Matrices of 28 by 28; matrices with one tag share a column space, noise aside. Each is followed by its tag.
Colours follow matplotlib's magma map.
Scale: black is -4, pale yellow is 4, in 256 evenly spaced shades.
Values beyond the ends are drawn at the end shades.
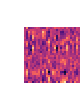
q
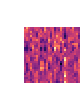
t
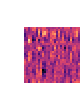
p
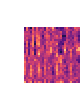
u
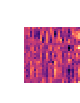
p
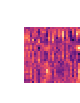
p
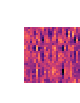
p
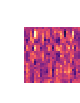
p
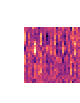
u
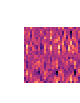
q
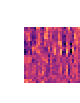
u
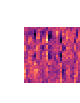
p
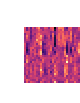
u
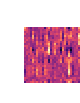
u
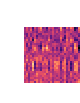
t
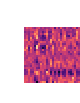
q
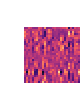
q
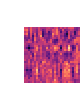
p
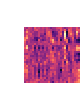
p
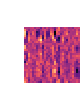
p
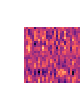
q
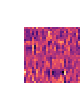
q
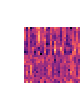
u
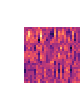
p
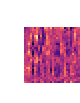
u
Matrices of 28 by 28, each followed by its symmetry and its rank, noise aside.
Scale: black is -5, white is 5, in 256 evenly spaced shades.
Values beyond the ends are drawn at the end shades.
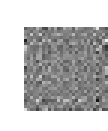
no symmetry, rank four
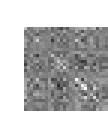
symmetric, rank four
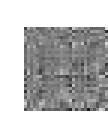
no symmetry, rank three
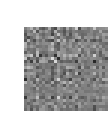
antisymmetric, rank four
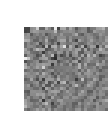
symmetric, rank six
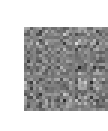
no symmetry, rank four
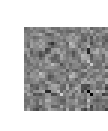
symmetric, rank four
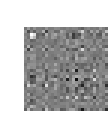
symmetric, rank three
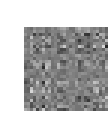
antisymmetric, rank four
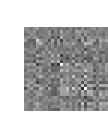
symmetric, rank three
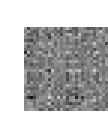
no symmetry, rank six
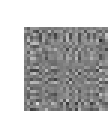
antisymmetric, rank four
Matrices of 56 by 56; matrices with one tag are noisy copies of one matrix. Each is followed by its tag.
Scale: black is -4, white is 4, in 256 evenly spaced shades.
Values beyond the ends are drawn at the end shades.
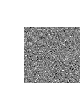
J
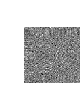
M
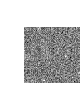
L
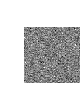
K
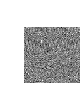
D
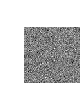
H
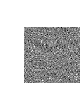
D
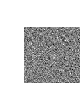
J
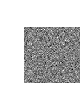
J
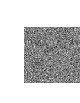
D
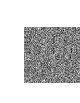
L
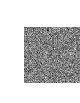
H
